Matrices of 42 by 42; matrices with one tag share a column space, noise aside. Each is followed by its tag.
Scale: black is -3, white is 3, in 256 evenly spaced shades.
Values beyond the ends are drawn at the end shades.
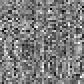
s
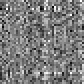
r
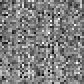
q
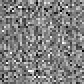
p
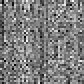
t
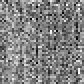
t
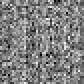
p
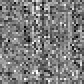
r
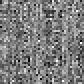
t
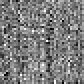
s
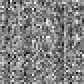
p
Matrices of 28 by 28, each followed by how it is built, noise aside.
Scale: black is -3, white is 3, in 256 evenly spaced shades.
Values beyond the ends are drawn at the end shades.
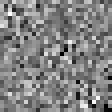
block diagonal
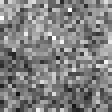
smooth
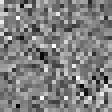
block diagonal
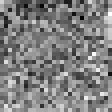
smooth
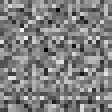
repeating columns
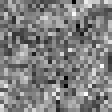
smooth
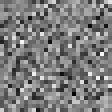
repeating columns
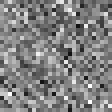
Toeplitz
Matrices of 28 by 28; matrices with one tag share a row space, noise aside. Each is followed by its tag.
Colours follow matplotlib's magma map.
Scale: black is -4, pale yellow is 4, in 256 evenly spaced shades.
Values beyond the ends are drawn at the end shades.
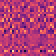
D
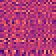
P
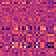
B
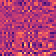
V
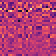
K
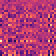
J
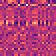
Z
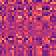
K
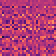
B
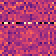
J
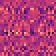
D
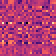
K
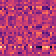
K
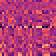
K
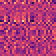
P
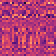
B
